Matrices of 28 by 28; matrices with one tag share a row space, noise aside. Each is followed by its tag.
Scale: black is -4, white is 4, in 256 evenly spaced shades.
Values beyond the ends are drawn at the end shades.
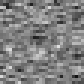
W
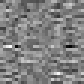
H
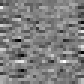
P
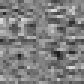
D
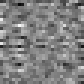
P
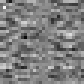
H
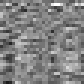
H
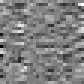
P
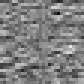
H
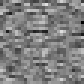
W
